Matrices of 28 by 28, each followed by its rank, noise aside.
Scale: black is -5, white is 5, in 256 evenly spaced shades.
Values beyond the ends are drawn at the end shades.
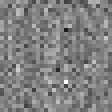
six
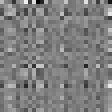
two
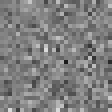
six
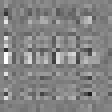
two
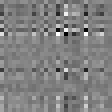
one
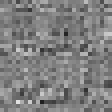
four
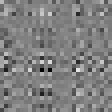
two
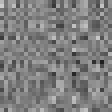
three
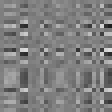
one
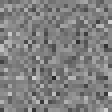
six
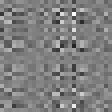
two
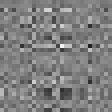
two
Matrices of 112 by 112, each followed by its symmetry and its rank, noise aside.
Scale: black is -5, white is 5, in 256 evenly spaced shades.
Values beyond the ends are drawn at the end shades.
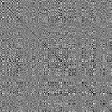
symmetric, rank four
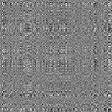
no symmetry, rank four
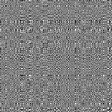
symmetric, rank three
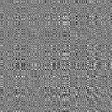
antisymmetric, rank four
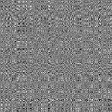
no symmetry, rank five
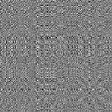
antisymmetric, rank four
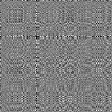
symmetric, rank three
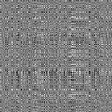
antisymmetric, rank four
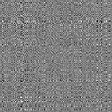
antisymmetric, rank four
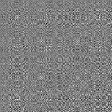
symmetric, rank five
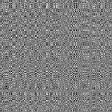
no symmetry, rank three
